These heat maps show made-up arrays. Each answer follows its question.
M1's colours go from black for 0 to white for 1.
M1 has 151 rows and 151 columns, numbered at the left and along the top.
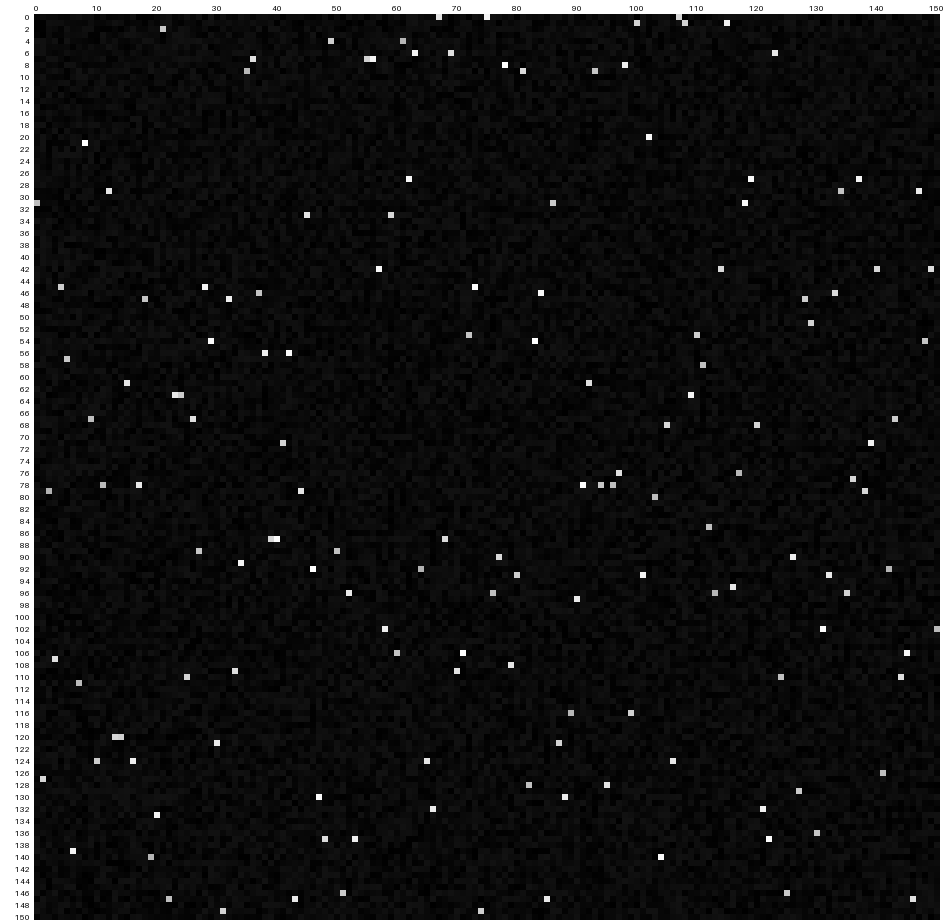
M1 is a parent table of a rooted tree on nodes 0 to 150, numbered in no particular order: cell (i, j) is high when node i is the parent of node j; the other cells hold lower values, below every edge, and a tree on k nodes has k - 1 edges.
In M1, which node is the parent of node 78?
8
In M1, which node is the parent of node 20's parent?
46
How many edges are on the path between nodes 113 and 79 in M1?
6
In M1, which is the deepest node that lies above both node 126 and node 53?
90
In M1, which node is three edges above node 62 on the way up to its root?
116
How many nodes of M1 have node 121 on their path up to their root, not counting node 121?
9
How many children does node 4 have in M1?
2
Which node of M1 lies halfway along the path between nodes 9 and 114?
31
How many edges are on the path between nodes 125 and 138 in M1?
8
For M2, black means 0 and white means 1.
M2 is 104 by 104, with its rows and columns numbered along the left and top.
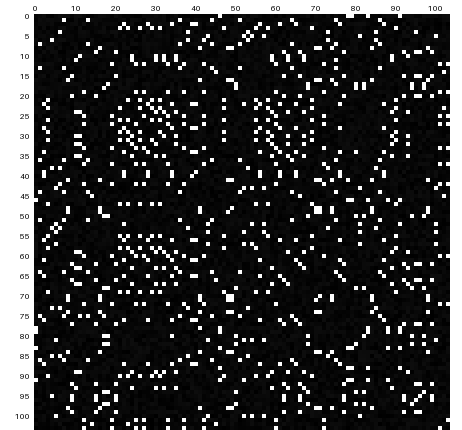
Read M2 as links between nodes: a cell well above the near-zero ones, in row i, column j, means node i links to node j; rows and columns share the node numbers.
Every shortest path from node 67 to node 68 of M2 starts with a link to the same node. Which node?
node 11
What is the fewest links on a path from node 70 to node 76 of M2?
6
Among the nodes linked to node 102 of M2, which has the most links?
node 23
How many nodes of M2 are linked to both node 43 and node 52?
5
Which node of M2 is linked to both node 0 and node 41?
node 78
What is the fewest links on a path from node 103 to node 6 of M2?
2
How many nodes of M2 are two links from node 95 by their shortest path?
6
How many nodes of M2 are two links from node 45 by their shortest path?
10
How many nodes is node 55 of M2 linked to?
10
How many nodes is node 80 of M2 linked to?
8
